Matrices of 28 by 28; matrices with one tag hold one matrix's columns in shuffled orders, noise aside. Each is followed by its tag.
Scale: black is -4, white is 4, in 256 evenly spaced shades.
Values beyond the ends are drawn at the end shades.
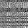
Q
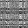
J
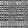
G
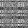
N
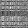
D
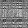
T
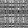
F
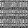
N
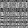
Q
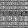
D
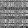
N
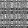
J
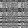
Q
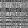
Q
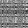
F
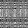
T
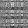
N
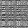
G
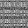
N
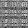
N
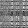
D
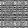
G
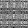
J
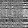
T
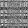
N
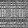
T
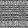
G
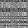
Q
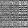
G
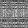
T
